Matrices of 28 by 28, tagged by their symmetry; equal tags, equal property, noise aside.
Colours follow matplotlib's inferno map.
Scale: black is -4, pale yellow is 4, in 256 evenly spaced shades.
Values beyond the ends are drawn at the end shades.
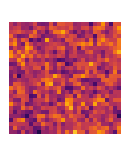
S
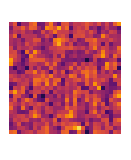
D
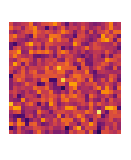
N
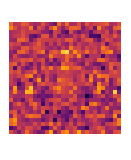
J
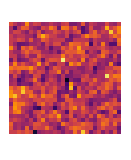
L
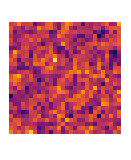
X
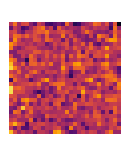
S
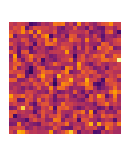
D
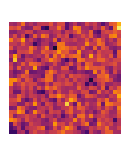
S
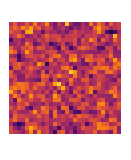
D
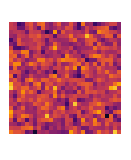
L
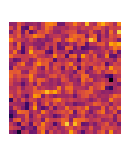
S
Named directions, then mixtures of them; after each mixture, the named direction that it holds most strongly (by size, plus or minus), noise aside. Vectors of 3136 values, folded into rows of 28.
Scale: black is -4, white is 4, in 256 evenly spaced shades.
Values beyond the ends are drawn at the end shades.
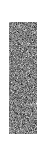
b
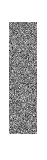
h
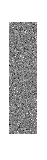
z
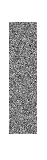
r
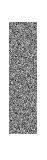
b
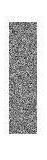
r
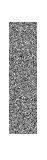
z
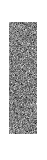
b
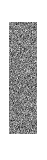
b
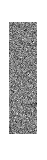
b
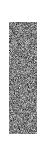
h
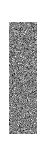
z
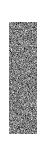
b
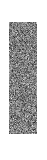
h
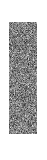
h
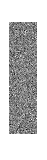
z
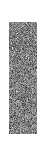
h
